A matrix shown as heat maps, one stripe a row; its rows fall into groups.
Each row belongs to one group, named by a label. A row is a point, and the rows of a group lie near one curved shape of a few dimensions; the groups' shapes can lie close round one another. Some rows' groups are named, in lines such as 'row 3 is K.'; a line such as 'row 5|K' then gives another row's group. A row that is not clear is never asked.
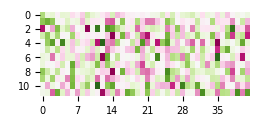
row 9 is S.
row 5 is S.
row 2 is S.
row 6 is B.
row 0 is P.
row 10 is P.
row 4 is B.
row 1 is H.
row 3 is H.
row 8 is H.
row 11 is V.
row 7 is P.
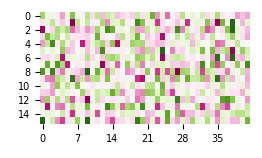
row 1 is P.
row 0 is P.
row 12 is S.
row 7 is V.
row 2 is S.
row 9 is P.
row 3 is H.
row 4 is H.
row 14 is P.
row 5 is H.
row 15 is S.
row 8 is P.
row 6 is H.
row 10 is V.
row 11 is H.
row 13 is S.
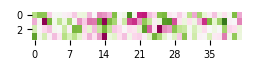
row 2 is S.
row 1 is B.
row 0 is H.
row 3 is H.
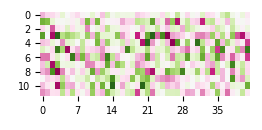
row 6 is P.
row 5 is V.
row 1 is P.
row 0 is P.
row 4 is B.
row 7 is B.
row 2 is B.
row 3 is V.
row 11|S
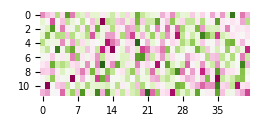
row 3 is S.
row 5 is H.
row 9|P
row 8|S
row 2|P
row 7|B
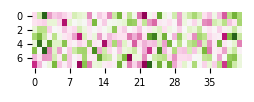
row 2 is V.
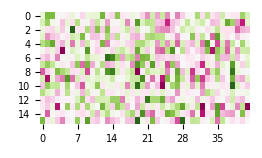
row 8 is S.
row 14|S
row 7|P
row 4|P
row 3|H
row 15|S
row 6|S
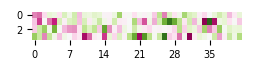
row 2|H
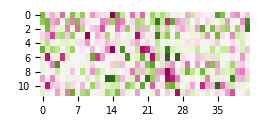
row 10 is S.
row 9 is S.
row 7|V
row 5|H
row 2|V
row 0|H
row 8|S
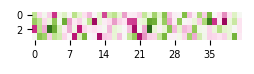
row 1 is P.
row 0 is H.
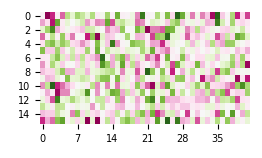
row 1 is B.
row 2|H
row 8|H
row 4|H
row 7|B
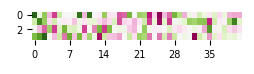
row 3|P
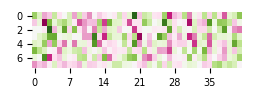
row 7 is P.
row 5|S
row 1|B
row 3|B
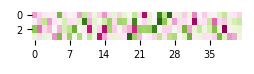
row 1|S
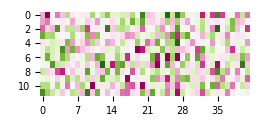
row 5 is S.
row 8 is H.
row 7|B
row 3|P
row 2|B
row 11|P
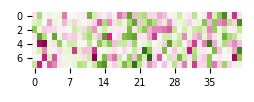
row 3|H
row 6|B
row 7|S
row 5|B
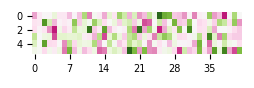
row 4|P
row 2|B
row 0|S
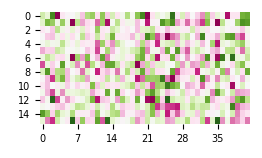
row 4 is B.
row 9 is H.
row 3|S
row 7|S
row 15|P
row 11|H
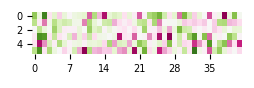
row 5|S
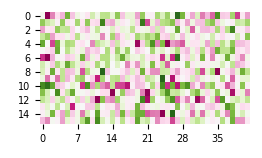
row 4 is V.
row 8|B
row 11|H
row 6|P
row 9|H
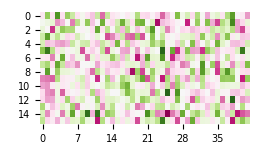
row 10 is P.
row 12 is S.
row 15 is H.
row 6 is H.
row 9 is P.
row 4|H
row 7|V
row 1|P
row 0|H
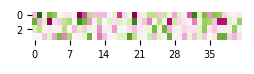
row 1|S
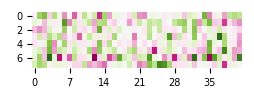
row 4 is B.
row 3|S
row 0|H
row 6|V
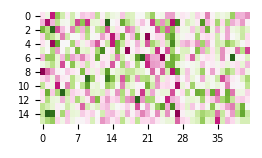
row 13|P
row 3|H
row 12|S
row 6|H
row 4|B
